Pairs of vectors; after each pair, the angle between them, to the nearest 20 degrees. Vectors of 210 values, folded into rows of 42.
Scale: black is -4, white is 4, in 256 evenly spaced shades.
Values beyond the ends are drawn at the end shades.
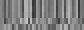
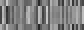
100 degrees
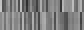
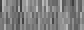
140 degrees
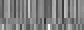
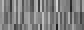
100 degrees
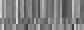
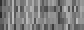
120 degrees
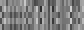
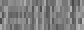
40 degrees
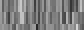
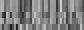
120 degrees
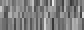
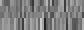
140 degrees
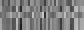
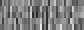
120 degrees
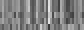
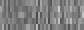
120 degrees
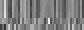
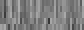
160 degrees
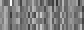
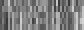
120 degrees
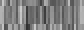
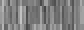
20 degrees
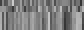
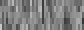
40 degrees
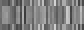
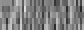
140 degrees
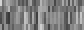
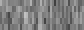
40 degrees
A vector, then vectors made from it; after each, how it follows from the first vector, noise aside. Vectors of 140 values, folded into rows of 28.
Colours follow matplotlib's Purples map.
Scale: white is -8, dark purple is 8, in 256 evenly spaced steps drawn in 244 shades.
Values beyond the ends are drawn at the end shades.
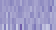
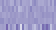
negated, partly zeroed.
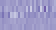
wrapped around, partly zeroed.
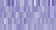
reversed, negated.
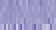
partly zeroed.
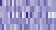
wrapped around, scaled up.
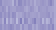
wrapped around, shrunk.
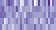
reversed, negated, scaled up.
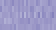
wrapped around, shrunk.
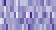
wrapped around, scaled up.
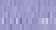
wrapped around, partly zeroed.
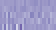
partly zeroed.
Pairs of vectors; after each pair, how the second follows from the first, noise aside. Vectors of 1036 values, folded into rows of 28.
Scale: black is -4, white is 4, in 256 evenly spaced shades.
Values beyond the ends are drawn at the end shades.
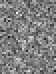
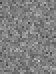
reversed, shrunk.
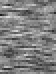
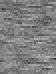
reversed, shrunk.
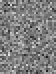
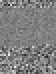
partly zeroed.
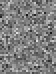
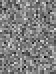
shuffled.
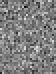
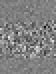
partly zeroed.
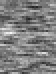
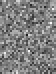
shuffled.
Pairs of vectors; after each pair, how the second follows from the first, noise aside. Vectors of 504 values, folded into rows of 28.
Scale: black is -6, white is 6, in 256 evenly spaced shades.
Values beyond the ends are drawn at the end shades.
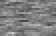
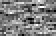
wrapped around, negated, scaled up.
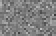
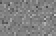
negated, partly zeroed.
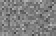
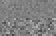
wrapped around, negated, partly zeroed.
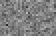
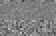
wrapped around, partly zeroed.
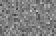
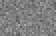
reversed, shrunk.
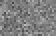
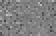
wrapped around, partly zeroed.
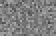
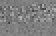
wrapped around, partly zeroed.
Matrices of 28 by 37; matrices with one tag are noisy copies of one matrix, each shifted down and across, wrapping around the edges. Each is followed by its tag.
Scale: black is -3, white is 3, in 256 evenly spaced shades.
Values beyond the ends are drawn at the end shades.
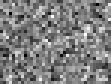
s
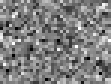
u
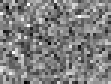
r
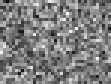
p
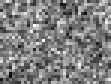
p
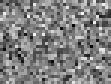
r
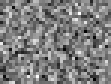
s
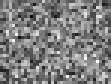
s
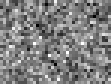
p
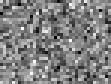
s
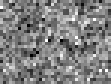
u
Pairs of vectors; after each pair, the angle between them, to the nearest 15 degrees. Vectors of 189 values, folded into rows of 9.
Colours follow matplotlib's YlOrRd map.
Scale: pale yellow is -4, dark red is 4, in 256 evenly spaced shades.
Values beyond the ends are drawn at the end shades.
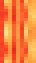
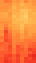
105 degrees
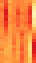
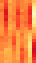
15 degrees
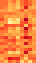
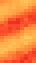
105 degrees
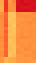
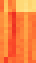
165 degrees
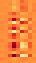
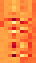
30 degrees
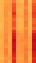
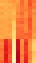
120 degrees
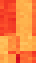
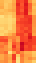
150 degrees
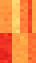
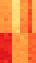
15 degrees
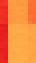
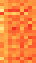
120 degrees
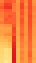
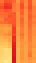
15 degrees
